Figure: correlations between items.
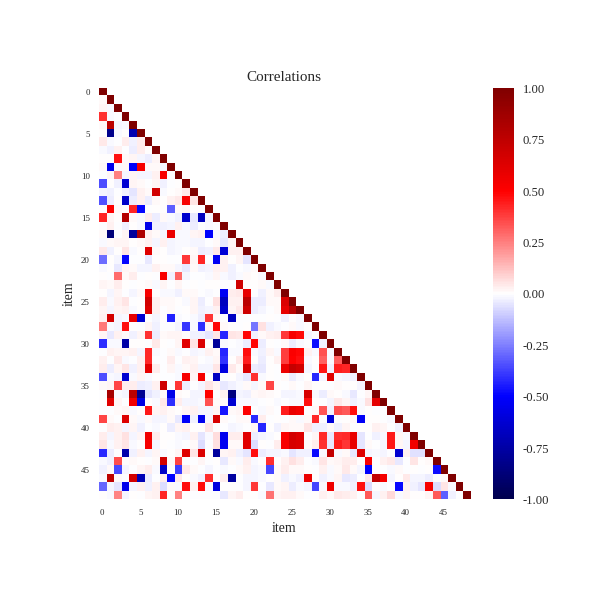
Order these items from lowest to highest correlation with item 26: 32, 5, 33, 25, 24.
5, 32, 24, 33, 25
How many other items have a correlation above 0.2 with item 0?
4
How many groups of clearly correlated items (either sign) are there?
7
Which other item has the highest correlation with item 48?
8
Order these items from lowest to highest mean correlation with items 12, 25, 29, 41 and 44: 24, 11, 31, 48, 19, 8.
11, 48, 8, 31, 24, 19
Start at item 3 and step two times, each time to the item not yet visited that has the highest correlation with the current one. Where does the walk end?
39
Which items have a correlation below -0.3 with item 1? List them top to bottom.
5, 9, 17
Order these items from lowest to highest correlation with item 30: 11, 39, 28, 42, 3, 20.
3, 39, 28, 42, 20, 11
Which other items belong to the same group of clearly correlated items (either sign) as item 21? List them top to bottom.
40
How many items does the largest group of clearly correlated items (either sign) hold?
13
